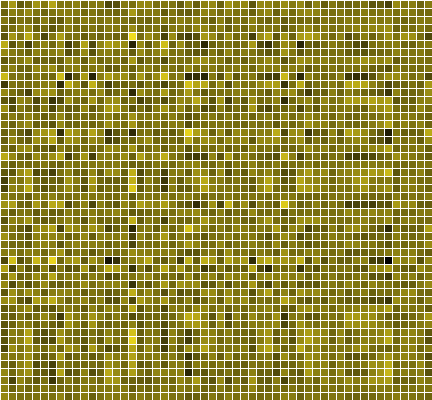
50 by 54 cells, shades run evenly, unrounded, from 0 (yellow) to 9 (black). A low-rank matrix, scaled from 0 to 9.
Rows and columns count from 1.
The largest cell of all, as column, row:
49, 33
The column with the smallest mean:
17
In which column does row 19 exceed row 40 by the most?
24
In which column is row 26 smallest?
36
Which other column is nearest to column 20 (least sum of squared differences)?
43
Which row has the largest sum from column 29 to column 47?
10
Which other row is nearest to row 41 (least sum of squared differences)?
8
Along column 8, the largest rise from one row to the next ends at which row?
11
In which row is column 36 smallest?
26
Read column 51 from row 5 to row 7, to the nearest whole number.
3 5 4
